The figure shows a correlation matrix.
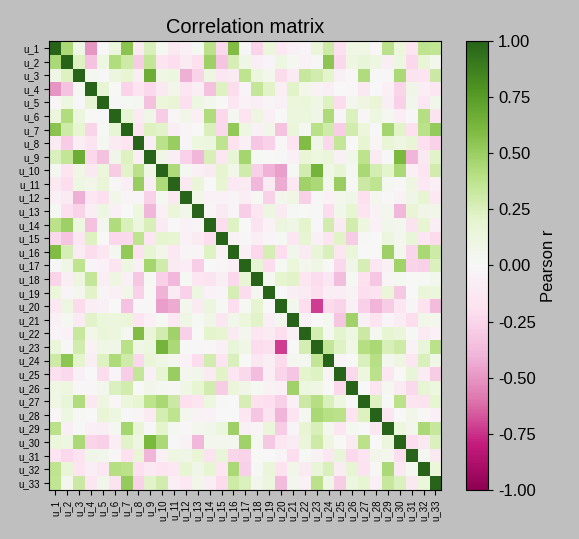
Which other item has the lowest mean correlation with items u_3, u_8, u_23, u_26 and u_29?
u_20
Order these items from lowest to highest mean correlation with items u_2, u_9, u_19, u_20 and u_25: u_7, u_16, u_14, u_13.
u_13, u_7, u_16, u_14
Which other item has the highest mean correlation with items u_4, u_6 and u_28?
u_24
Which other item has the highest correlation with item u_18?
u_4
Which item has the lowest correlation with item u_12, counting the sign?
u_3
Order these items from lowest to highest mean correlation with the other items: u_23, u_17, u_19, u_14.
u_19, u_17, u_14, u_23
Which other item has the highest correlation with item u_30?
u_9
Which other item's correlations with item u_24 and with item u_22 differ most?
u_8
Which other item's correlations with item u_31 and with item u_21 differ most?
u_26
